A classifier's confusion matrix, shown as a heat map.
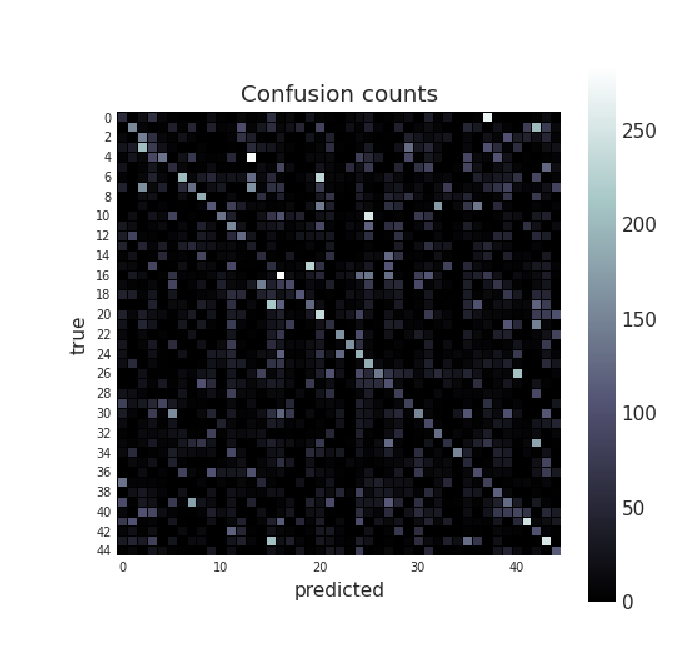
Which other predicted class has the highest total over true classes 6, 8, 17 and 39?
20
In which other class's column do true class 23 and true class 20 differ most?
44
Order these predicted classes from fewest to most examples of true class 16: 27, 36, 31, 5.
36, 5, 31, 27
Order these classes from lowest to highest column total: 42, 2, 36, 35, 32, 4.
4, 32, 36, 2, 35, 42
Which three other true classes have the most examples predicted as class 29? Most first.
3, 4, 8
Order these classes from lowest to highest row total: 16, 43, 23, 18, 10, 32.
32, 23, 18, 10, 43, 16
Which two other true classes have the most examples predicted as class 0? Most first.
37, 39
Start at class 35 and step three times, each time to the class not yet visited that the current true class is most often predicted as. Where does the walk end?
19
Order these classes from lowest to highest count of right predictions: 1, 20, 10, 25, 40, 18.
40, 18, 10, 1, 25, 20
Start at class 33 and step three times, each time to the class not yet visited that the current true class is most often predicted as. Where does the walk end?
25
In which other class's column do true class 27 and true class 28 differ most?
8
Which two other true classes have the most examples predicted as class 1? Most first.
41, 12
